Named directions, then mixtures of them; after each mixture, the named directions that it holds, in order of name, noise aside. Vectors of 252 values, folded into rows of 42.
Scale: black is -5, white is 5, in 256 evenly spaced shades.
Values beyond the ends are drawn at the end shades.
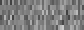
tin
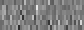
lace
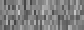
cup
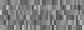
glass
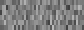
glass, lace.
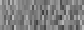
glass, tin.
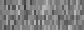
cup.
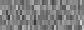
glass, lace.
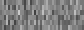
cup.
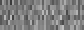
tin.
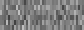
cup, glass.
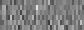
lace, tin.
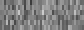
cup.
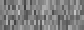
cup.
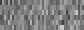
tin.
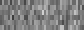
cup, tin.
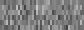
cup, lace.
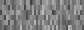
cup, glass.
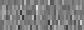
lace.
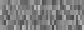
glass.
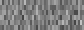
lace, tin.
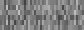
cup, glass.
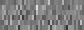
cup, lace.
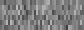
cup, lace.
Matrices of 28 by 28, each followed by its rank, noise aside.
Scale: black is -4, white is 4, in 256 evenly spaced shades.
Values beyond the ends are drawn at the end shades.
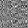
three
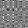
two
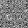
six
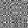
three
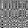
two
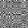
three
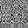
four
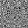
six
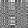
two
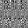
four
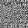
six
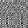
four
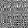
three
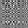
two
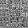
six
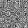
six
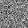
six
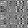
two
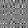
two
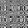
two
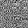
six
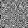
six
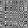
two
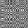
two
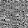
six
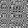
four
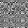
four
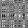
two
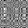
two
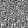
six
